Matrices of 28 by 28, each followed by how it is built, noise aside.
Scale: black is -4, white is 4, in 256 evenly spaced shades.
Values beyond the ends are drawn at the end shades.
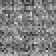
blocks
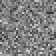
noise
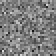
noise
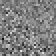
lower triangular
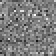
uneven rows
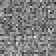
blocks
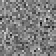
noise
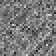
Hankel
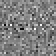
uneven rows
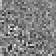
lower triangular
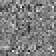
low rank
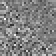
lower triangular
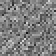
Hankel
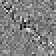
banded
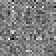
low rank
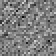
Hankel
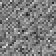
Hankel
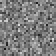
noise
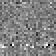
uneven rows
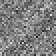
Hankel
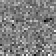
uneven rows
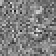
blocks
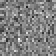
low rank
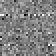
uneven rows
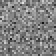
repeating columns
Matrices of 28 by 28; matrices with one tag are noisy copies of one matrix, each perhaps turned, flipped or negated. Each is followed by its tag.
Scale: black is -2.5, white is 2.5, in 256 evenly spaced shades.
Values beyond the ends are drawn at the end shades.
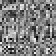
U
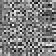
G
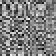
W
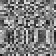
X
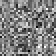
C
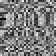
X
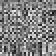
G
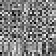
G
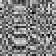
X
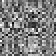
C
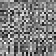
G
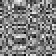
X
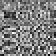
W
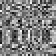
X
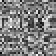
C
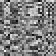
U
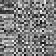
G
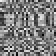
X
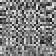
W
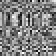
X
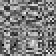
U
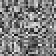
C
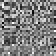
W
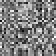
C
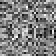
C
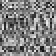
U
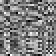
U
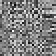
G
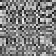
W
